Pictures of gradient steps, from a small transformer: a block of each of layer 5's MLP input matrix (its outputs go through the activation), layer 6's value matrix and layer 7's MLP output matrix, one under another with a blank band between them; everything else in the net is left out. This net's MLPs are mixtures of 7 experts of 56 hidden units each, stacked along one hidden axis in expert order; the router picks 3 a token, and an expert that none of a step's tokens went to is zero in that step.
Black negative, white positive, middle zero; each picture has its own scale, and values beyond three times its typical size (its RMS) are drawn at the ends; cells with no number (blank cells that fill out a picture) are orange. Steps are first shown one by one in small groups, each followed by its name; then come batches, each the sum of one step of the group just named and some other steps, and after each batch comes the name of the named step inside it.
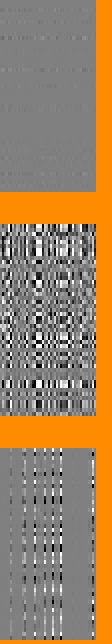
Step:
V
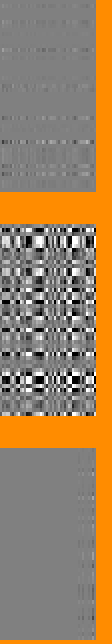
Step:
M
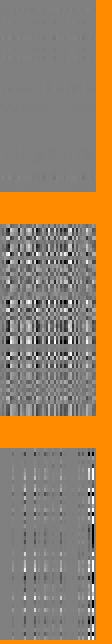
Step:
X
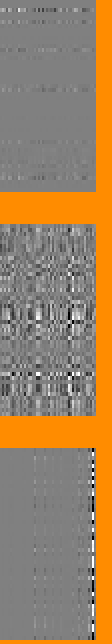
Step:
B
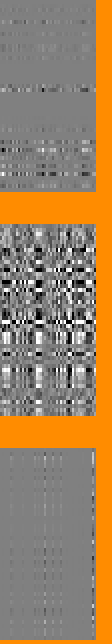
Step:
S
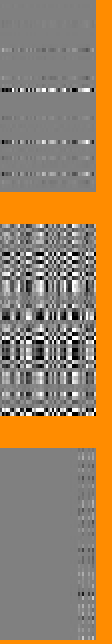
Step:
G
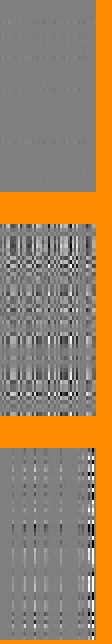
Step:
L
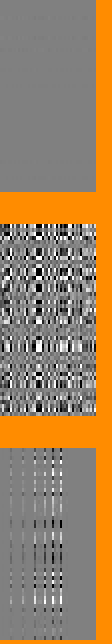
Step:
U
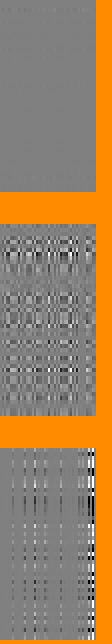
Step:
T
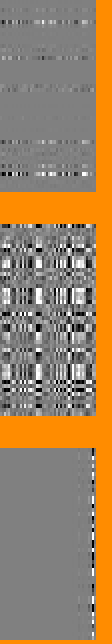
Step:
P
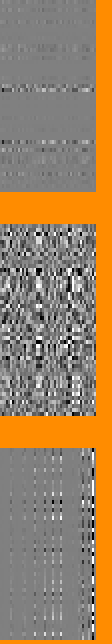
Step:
G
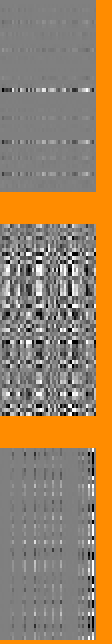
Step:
G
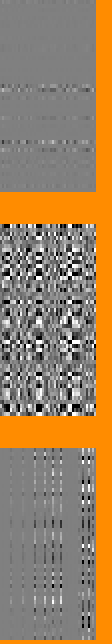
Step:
U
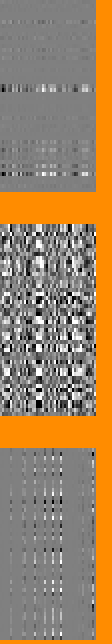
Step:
V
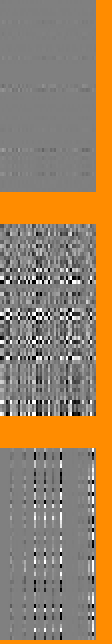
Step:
X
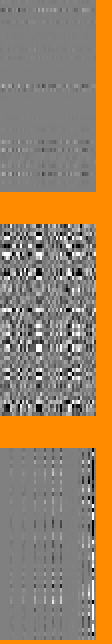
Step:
U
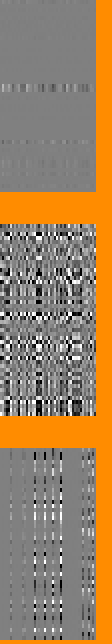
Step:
U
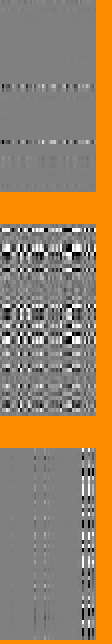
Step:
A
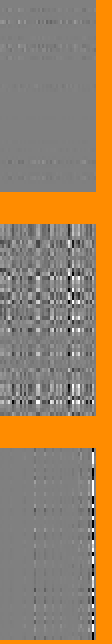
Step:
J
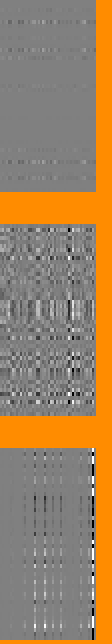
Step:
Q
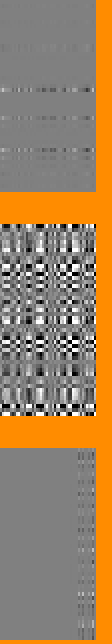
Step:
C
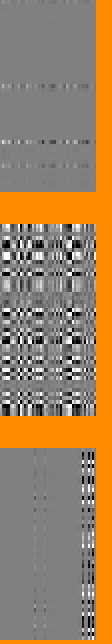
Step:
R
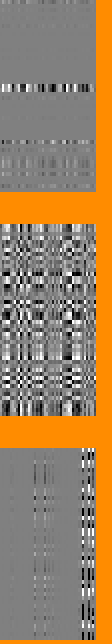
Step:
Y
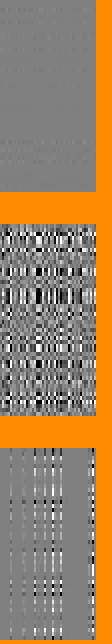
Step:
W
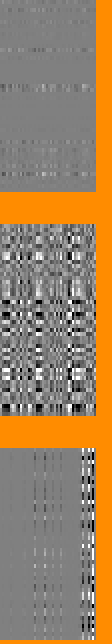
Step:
R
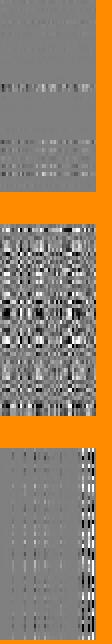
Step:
A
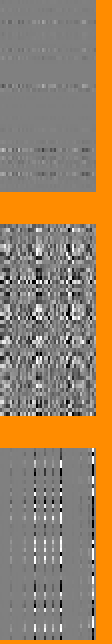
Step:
Q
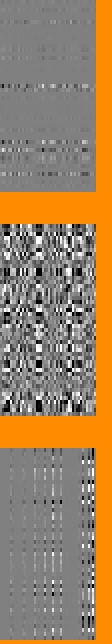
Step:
W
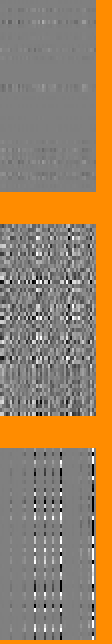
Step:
Q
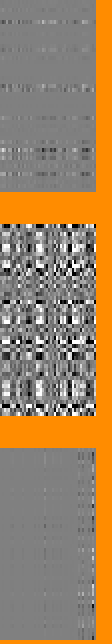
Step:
C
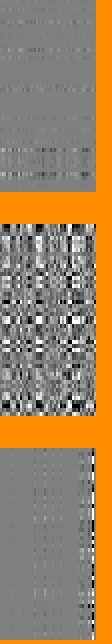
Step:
C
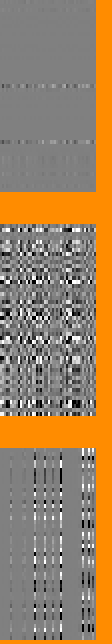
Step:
A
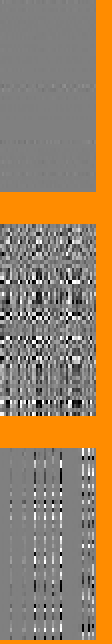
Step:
W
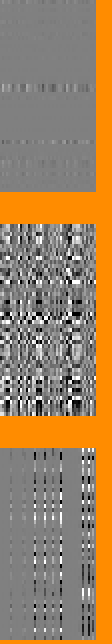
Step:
Y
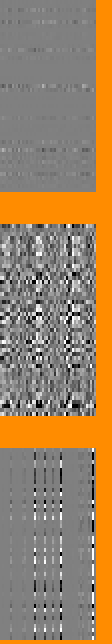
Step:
C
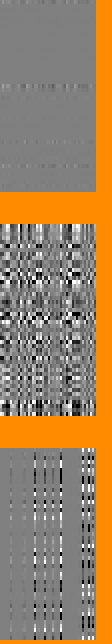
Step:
R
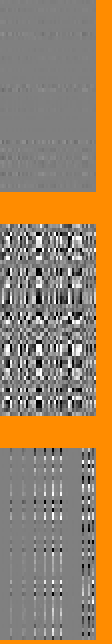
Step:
W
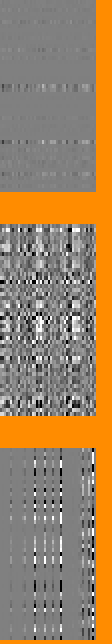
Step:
A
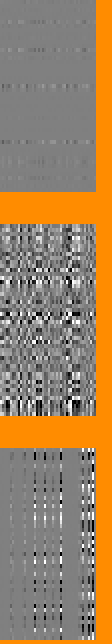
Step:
A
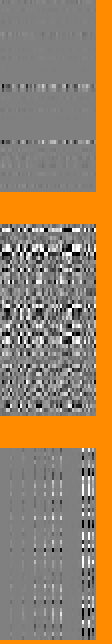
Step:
A
